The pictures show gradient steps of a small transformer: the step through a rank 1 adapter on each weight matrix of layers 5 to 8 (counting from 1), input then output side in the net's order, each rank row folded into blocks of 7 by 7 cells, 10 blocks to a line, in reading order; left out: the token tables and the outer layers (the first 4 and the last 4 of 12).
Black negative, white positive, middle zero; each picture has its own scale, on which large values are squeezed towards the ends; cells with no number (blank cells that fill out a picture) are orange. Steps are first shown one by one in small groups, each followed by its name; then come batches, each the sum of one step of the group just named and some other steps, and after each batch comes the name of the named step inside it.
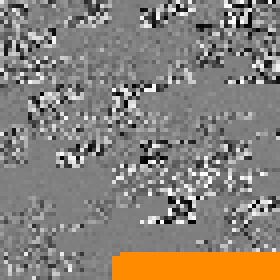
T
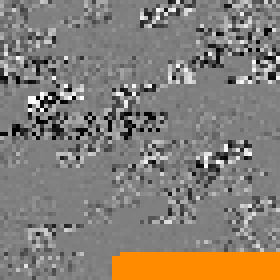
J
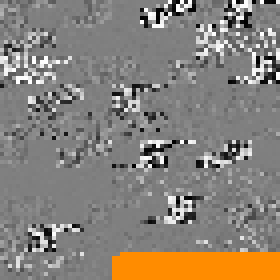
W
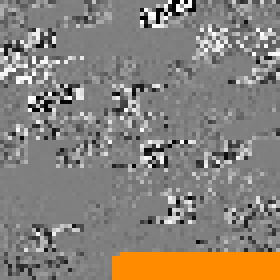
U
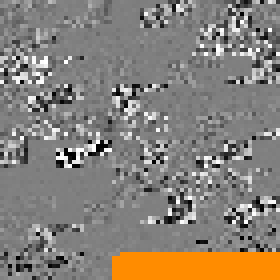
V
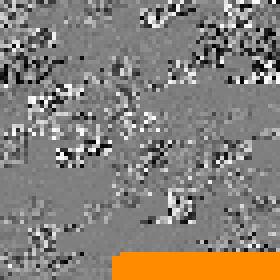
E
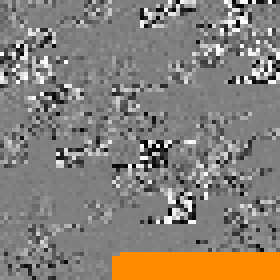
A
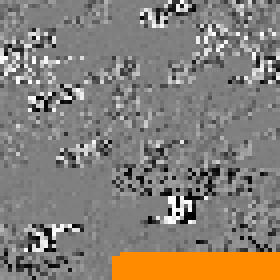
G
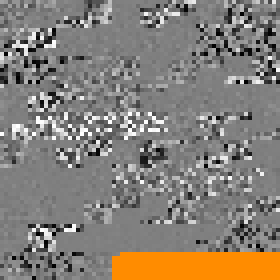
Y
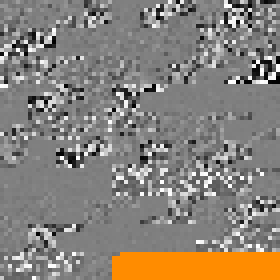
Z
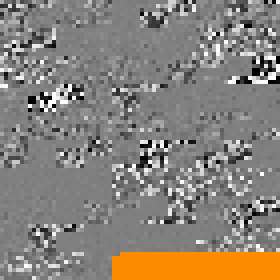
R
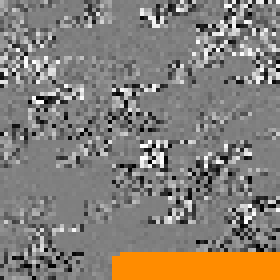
G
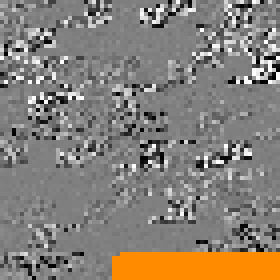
T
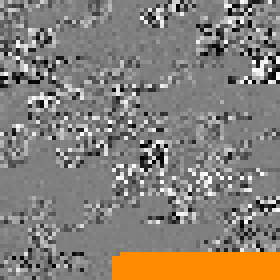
Y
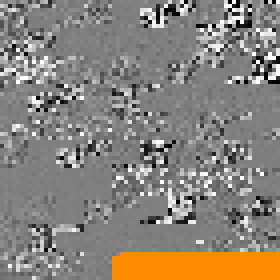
W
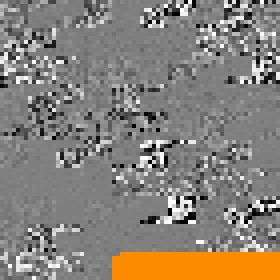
W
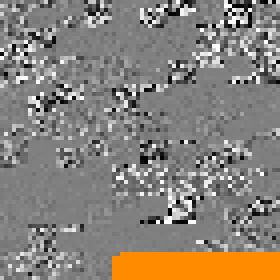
Z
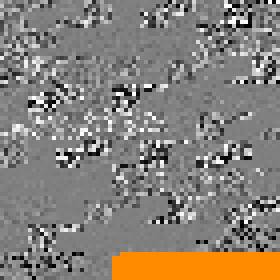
Y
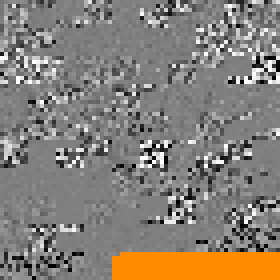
G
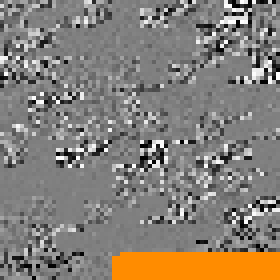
G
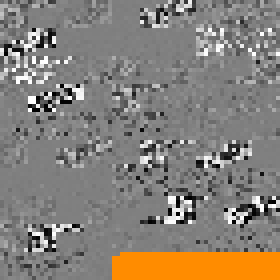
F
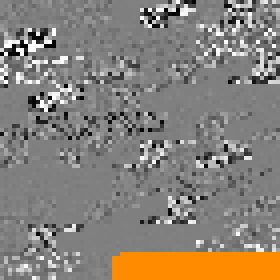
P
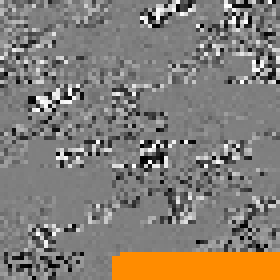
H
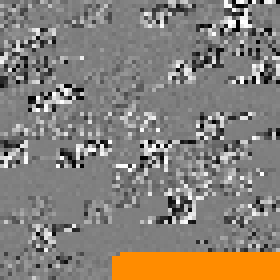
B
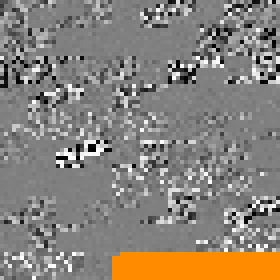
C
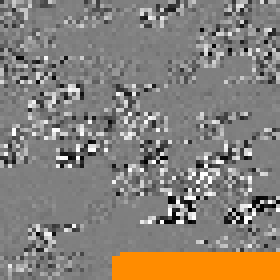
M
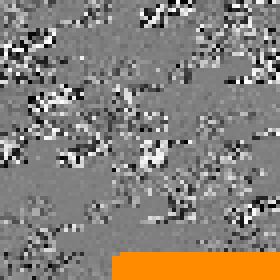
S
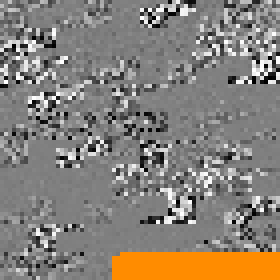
P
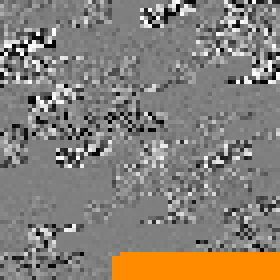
P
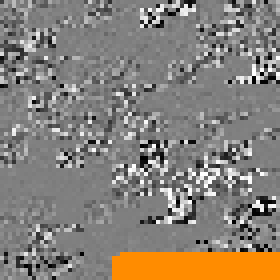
M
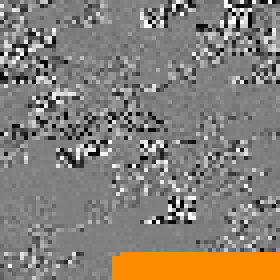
B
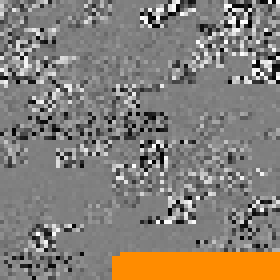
H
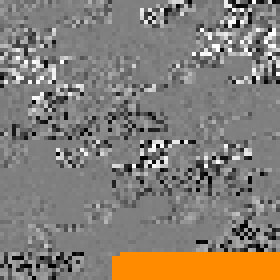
H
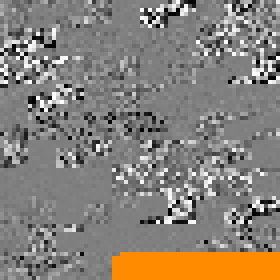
P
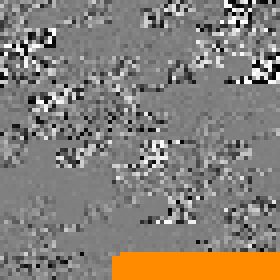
S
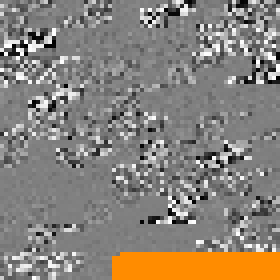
P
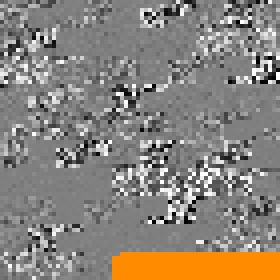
M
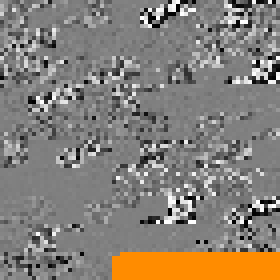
H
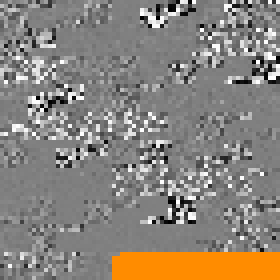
C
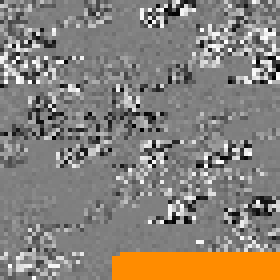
M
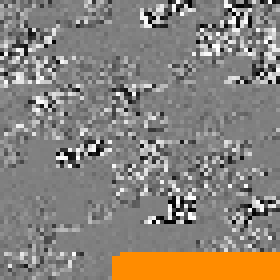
H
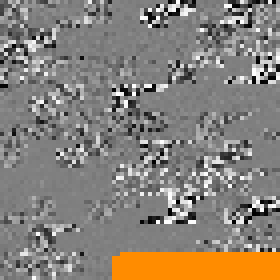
C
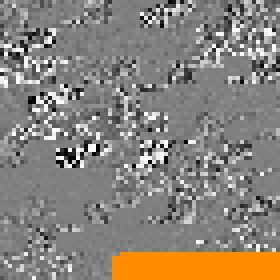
S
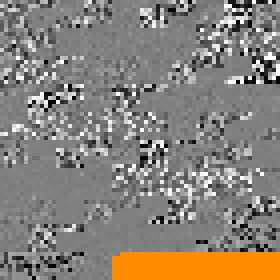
B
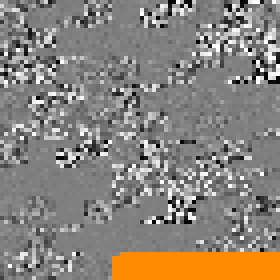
S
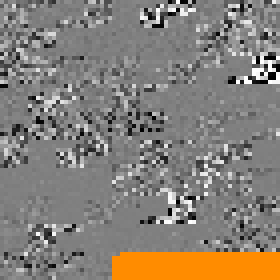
S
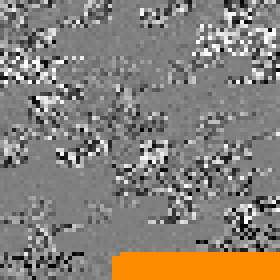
S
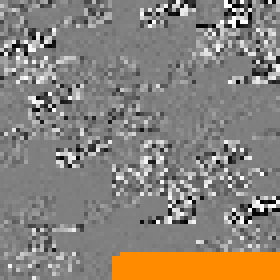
F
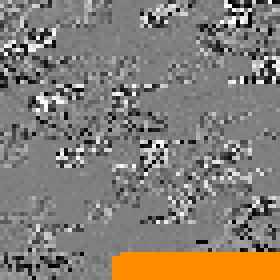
H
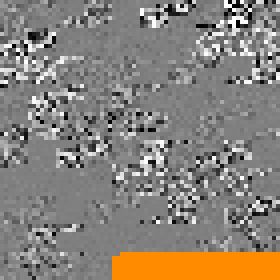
S
